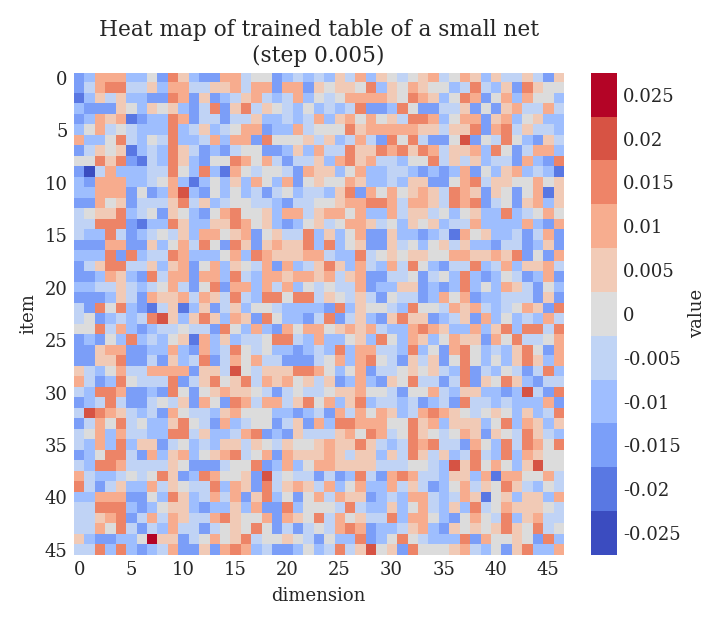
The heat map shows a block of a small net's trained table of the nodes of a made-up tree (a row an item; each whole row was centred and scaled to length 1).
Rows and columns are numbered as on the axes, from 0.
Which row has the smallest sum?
9
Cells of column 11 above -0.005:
2
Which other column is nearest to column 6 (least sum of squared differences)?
11
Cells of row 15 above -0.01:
28
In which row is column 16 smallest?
40
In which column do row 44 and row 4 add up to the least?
5
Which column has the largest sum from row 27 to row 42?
4
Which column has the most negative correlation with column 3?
31
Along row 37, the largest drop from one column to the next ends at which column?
18
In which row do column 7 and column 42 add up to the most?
44
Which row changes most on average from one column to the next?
6
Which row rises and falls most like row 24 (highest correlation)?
35
